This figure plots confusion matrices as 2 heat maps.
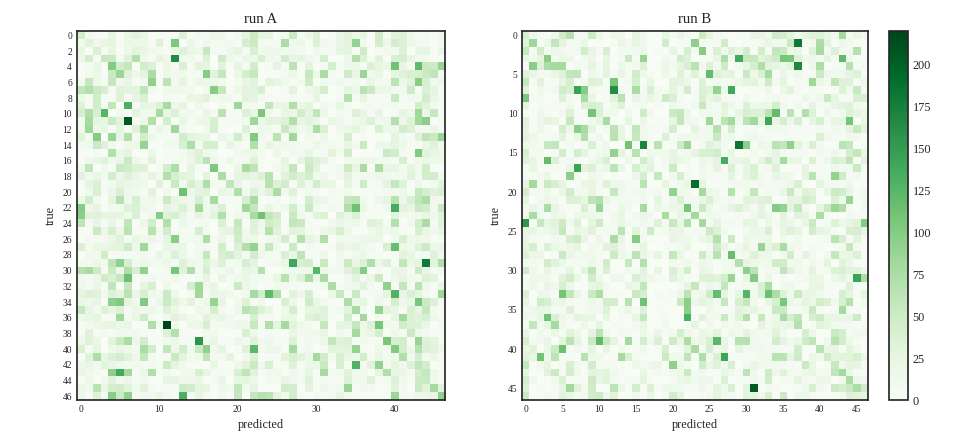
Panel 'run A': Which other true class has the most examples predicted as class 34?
45
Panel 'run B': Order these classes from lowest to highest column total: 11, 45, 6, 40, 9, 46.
46, 11, 40, 45, 6, 9
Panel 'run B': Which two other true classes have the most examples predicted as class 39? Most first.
6, 18
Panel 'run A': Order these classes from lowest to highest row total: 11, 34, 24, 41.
24, 41, 34, 11
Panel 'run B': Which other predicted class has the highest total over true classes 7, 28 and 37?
12
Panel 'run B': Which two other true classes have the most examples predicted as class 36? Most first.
3, 14
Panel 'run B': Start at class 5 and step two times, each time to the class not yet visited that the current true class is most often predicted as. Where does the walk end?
13
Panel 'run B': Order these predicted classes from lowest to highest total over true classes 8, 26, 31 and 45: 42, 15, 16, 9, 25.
16, 25, 9, 42, 15
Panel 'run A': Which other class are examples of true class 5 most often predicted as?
16
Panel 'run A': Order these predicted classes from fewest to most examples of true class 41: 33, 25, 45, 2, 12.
25, 45, 33, 12, 2
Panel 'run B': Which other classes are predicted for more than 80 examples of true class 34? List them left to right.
16, 22, 35
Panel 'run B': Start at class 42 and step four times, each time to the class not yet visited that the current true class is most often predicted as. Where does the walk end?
43
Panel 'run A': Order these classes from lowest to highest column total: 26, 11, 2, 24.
26, 24, 2, 11
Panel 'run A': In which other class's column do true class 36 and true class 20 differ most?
13
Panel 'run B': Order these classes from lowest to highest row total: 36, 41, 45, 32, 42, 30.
32, 42, 30, 45, 36, 41
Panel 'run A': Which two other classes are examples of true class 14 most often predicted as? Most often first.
8, 22
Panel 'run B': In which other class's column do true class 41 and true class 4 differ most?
37
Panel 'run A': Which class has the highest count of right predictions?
30
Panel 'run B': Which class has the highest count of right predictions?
7
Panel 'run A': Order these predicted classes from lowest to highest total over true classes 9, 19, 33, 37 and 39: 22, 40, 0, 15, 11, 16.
0, 16, 22, 40, 15, 11
